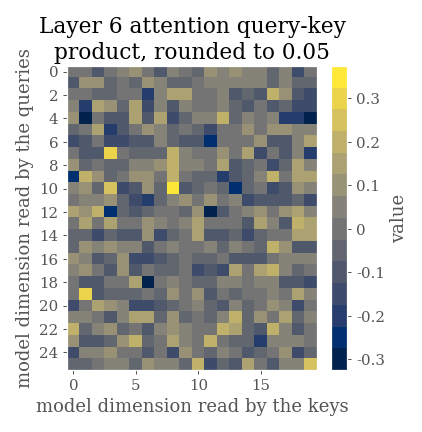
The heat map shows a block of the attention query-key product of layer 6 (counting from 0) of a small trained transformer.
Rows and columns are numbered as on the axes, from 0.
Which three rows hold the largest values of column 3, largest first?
7, 10, 13
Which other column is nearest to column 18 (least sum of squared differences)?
19
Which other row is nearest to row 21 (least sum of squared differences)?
0
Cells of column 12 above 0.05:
4
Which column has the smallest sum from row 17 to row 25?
6
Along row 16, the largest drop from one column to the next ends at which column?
5
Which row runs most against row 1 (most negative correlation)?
23
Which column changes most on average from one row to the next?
3
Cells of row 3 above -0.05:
10
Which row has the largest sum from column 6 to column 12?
8
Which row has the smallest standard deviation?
1
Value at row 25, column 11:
-0.15
